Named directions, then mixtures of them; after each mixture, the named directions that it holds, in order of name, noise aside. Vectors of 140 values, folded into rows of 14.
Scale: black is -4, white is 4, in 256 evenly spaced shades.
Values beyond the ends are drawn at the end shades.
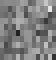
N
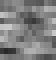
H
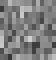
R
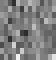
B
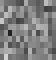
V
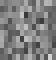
N, R, V.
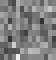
B, H, N.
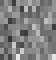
B.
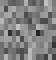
H, N, V.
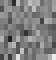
B, R.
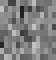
B, R.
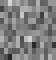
R.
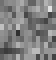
H, N.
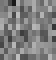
B, N, R.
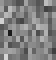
V.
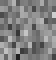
B, H.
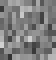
R.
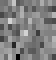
B, H.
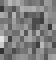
H, R.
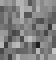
N, R.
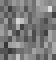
N, V.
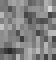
H, N.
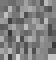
B, R, V.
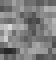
H.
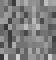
B, N, V.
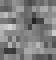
H.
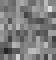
B, H, N.
